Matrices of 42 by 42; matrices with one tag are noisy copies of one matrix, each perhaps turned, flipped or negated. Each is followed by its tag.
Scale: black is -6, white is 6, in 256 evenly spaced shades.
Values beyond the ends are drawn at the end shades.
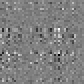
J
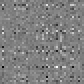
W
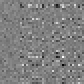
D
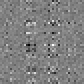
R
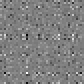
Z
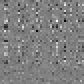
D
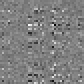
J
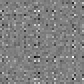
Z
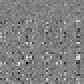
D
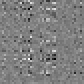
J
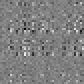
J
